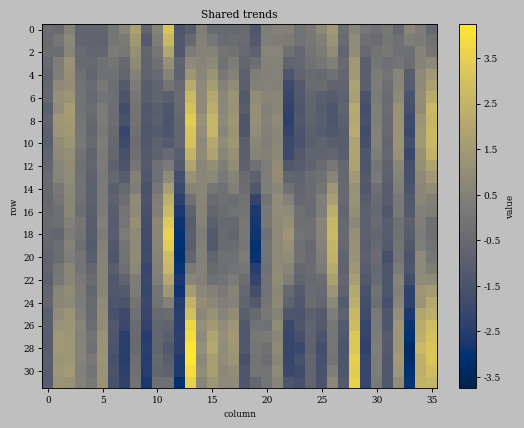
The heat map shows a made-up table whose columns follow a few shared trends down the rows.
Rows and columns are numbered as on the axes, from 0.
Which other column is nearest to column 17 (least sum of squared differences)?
1
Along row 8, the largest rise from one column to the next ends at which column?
13
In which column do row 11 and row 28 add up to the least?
33
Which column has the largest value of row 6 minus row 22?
19
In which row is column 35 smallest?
0
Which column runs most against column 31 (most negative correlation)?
5
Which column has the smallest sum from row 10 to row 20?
12
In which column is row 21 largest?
11
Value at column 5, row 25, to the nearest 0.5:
1
